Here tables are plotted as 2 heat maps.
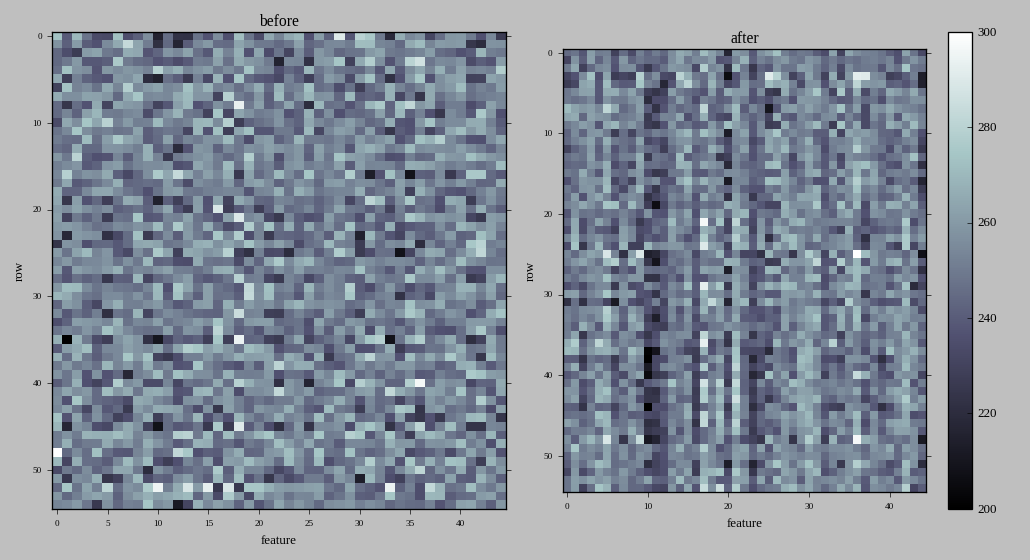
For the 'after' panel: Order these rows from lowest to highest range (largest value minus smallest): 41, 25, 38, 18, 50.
50, 18, 41, 38, 25
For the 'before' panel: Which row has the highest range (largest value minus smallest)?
35
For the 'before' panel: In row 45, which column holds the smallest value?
10
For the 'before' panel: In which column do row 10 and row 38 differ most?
17
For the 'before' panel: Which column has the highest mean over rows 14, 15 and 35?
2
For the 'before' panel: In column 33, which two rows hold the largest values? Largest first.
52, 41
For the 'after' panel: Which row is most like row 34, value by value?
15
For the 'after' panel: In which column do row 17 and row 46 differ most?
17
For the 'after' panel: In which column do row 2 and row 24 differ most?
10
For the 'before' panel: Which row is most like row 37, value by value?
49
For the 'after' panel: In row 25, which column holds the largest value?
36
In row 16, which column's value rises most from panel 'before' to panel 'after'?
35
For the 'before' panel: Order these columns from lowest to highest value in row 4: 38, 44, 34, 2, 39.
34, 39, 2, 38, 44
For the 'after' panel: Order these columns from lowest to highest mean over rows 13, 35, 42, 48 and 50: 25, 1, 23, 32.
23, 32, 25, 1
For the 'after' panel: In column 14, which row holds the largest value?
3
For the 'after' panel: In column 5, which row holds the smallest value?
31
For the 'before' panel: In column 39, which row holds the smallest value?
16
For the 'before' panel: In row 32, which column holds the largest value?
18
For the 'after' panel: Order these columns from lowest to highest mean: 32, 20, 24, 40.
20, 32, 24, 40
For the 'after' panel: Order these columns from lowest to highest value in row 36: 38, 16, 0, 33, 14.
16, 14, 38, 0, 33
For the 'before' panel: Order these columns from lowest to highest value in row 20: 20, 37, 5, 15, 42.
20, 15, 37, 5, 42
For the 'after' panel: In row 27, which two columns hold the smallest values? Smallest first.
20, 44
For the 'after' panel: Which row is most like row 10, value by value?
0
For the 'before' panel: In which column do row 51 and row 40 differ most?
30
